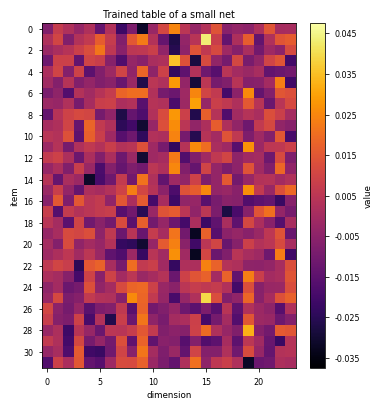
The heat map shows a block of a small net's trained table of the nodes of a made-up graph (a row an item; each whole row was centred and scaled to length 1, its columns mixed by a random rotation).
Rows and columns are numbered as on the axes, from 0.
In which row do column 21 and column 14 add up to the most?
11
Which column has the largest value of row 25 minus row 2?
15
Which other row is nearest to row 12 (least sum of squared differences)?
10
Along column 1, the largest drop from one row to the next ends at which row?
17
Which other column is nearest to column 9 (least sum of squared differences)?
7
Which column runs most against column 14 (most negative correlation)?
12
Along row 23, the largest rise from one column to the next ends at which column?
19
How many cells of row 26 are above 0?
6
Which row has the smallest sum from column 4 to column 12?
14
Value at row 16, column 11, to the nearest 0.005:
0
